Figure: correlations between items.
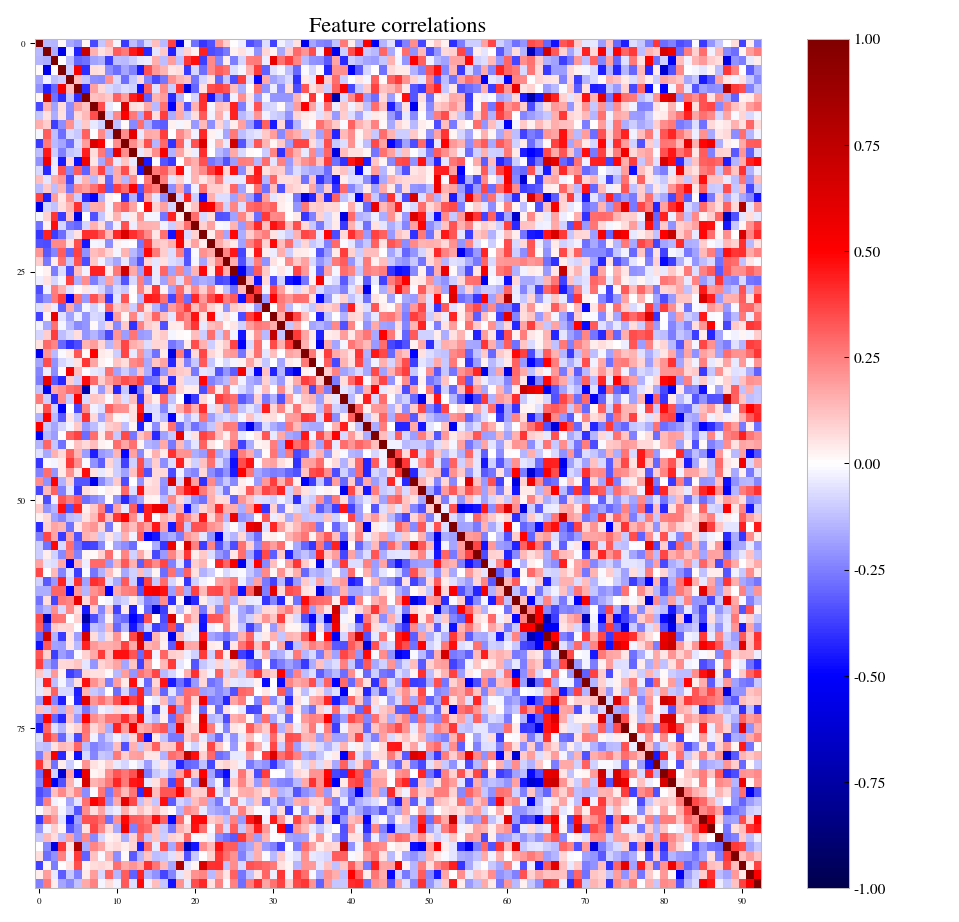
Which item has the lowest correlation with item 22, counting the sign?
6
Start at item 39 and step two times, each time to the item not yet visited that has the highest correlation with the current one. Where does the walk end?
5
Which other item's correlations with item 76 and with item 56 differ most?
32
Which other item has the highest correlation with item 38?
62
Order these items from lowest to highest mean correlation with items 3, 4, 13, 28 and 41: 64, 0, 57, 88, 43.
0, 64, 57, 88, 43
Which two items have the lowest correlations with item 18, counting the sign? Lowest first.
0, 79
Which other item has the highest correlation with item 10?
12
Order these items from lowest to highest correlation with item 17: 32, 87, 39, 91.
91, 39, 32, 87
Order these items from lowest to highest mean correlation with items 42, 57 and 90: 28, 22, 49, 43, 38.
49, 38, 43, 22, 28
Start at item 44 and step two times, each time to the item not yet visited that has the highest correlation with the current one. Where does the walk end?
30
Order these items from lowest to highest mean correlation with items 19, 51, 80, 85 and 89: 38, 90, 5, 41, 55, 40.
38, 5, 55, 41, 40, 90
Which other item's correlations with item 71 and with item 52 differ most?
67
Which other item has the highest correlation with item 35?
65
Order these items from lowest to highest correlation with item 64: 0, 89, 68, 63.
68, 89, 0, 63
